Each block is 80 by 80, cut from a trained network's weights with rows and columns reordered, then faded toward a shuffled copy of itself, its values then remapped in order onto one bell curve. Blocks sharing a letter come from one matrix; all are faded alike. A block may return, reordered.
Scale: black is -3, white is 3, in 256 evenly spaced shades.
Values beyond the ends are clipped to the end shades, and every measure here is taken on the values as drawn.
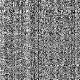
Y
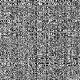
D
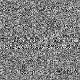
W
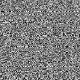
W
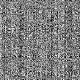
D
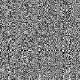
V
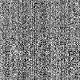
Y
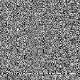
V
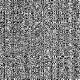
Y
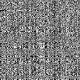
D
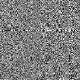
V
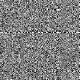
V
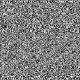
W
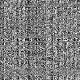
D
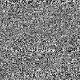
W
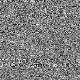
W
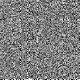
V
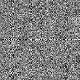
V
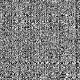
D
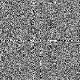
V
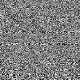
W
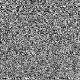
W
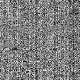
Y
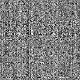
D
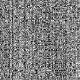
Y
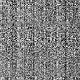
Y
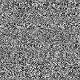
W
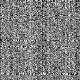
Y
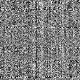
Y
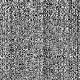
Y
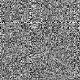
V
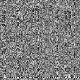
V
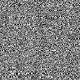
W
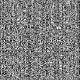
D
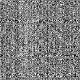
D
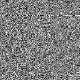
V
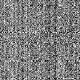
Y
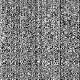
Y
